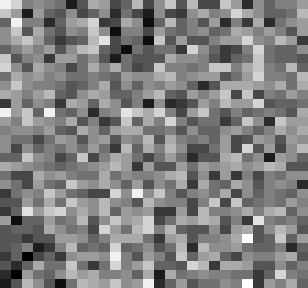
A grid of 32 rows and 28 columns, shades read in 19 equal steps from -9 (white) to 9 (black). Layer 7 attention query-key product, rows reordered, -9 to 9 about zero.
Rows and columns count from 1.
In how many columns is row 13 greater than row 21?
11
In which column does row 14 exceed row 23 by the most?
10
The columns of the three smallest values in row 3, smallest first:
2, 9, 16
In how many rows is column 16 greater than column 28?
11
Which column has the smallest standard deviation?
27
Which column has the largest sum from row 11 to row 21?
18
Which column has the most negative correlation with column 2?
14
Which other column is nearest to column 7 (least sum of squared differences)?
19
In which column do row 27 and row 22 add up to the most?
1
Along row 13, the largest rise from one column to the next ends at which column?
6
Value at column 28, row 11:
0
